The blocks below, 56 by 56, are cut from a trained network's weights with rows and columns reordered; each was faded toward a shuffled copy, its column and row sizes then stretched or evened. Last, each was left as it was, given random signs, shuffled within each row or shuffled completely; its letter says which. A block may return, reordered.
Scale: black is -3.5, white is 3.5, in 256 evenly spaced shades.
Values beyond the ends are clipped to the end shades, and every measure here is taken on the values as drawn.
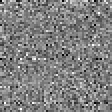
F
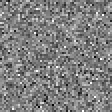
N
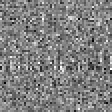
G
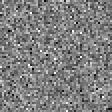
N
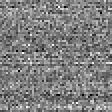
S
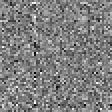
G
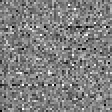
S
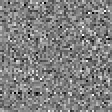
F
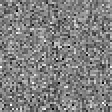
F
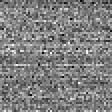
S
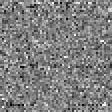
S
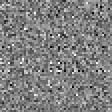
F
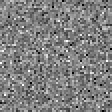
N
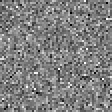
N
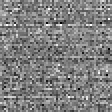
G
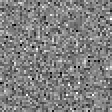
N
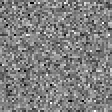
S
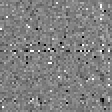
F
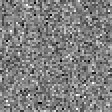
N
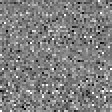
S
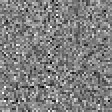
F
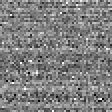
S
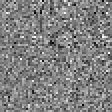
F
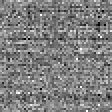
G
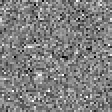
S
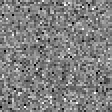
N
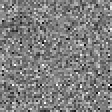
F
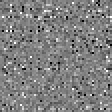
G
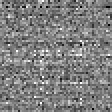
G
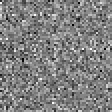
F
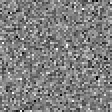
N
